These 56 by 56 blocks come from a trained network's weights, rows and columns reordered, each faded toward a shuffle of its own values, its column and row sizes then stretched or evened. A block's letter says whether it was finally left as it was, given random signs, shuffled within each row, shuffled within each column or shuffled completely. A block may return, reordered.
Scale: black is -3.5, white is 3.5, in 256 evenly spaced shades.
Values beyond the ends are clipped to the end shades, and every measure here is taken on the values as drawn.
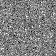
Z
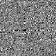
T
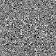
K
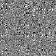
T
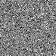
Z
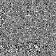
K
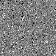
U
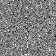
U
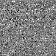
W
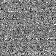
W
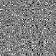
T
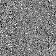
U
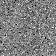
Z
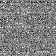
W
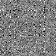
K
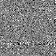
T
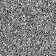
Z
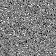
Z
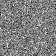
Z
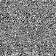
W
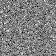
Z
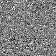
Z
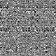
T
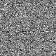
W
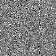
U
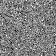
Z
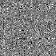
K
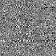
T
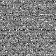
W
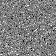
Z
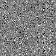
U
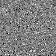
W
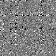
K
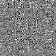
T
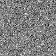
W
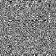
T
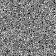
U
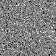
Z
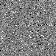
W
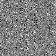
U
